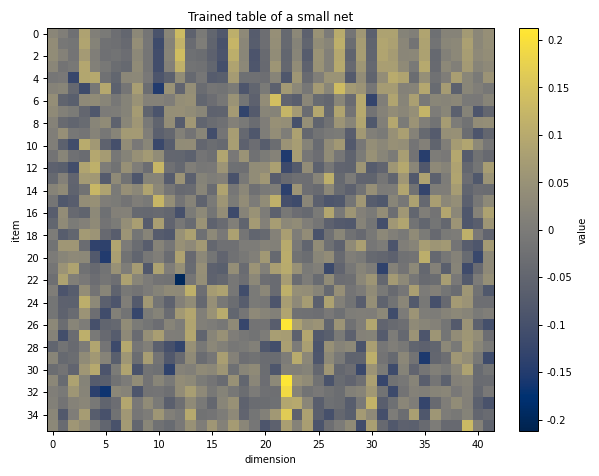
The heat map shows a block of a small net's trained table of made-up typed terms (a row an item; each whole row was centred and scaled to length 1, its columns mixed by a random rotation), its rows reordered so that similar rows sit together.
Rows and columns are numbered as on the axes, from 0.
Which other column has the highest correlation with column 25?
35
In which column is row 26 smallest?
18
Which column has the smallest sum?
5
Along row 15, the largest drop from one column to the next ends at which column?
22
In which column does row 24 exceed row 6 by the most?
30
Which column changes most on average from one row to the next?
21
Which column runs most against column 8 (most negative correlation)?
15
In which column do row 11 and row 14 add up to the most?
4
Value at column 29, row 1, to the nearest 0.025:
0.075
